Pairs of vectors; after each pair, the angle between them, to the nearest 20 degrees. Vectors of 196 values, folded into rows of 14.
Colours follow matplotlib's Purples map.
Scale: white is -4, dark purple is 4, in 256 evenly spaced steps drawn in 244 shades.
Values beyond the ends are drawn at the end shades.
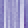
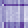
120 degrees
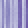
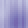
100 degrees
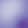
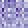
100 degrees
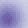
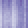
140 degrees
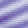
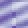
20 degrees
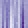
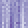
160 degrees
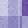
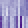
60 degrees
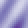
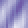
160 degrees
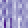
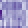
120 degrees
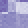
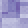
120 degrees
